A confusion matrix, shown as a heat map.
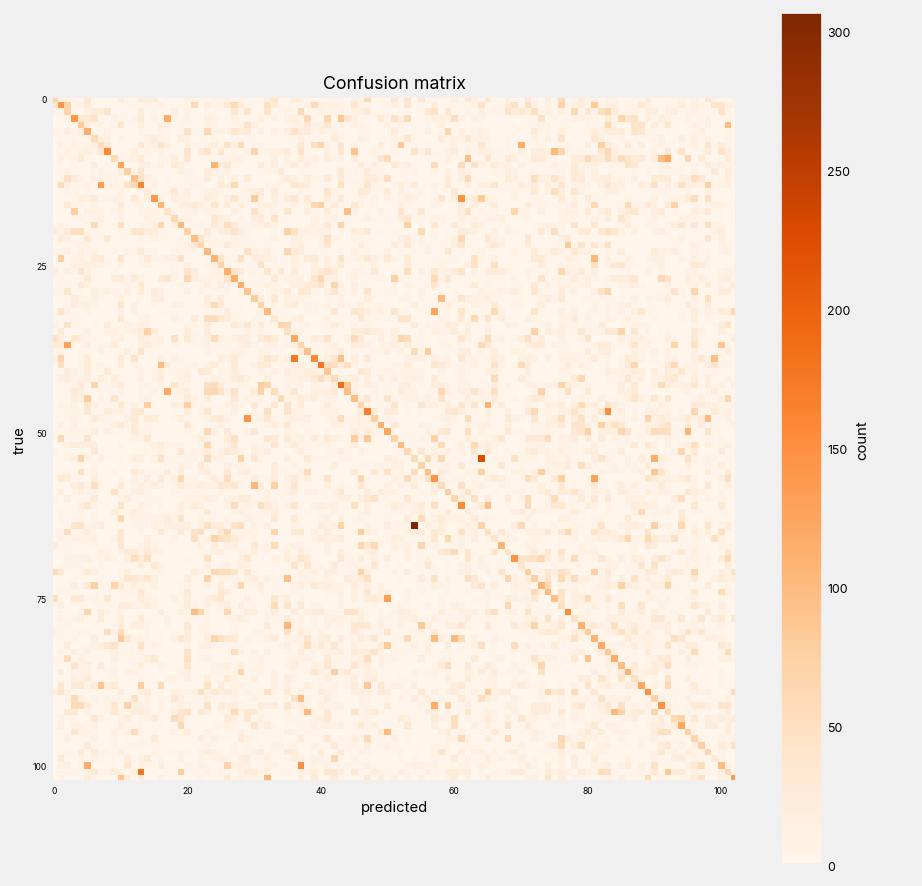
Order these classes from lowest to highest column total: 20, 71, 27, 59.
71, 59, 20, 27
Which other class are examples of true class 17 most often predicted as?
44
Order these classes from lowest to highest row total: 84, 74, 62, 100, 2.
62, 74, 84, 100, 2
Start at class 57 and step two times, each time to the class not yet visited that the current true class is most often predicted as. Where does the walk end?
60
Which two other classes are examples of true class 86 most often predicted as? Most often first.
42, 28
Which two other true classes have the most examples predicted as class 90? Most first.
54, 56
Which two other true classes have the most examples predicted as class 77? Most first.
22, 65
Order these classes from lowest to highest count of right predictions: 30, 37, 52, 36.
37, 30, 52, 36
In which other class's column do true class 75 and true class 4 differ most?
50
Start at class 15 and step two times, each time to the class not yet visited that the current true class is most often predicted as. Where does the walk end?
65
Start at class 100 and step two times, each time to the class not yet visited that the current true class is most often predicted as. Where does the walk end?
2
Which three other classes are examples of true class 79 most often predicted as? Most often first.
35, 55, 72
